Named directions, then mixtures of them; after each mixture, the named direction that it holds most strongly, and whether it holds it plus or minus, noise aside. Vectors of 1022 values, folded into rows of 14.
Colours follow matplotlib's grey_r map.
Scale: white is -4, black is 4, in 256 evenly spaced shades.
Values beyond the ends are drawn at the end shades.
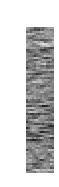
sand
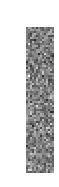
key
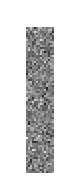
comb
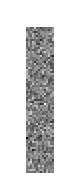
comb, minus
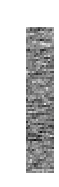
sand, plus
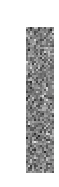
comb, minus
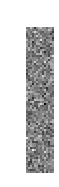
comb, plus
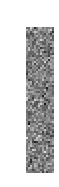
comb, plus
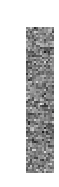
comb, plus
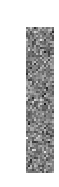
comb, plus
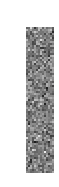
comb, plus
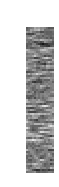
sand, minus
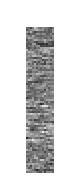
sand, minus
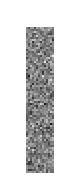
key, minus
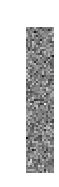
comb, minus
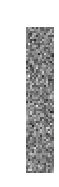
key, plus
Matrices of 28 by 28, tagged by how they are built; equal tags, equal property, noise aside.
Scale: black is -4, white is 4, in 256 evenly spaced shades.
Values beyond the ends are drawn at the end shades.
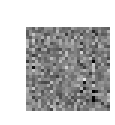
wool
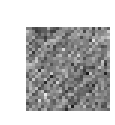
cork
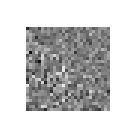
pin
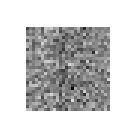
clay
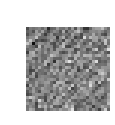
cork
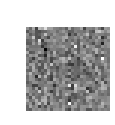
wool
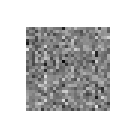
wool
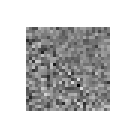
pin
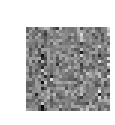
wool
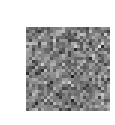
cork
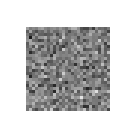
clay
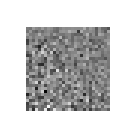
pin
